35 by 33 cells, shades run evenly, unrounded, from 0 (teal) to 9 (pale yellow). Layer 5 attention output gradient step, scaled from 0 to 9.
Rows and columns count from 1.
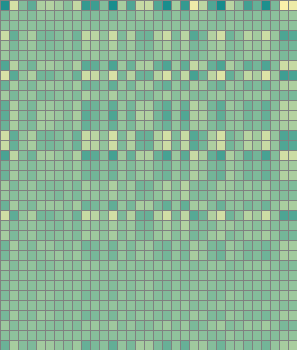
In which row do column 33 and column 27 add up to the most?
1
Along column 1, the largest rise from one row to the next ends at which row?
8
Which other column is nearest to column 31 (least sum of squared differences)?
12
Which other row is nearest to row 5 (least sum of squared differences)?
24
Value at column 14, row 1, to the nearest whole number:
6
